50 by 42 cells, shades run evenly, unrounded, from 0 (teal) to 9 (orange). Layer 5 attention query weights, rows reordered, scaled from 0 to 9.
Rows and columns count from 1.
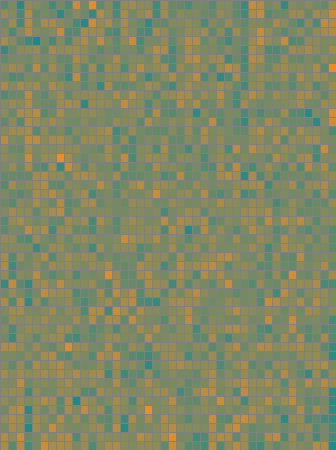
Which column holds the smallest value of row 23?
35
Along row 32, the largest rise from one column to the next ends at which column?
2
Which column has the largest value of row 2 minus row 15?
42
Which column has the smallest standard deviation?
23
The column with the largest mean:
8
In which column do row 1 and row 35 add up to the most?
12
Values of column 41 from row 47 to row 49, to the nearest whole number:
2 4 4
